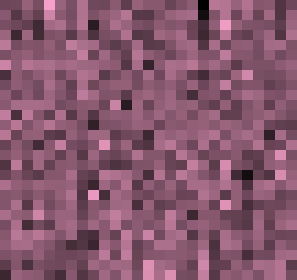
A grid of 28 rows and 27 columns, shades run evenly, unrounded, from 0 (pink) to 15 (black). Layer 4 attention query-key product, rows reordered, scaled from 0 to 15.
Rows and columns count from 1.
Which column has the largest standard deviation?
19
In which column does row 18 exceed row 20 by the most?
9
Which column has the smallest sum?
21
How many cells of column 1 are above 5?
22
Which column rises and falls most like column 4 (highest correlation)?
2
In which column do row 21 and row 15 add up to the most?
13
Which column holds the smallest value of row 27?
14
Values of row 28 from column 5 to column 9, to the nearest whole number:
9 11 7 10 8
